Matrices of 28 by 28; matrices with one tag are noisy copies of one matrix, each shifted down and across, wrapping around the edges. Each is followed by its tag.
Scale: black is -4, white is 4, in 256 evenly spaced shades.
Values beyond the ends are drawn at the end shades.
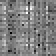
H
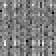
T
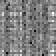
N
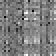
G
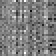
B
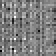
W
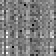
B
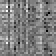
H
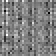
W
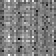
N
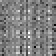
B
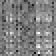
G
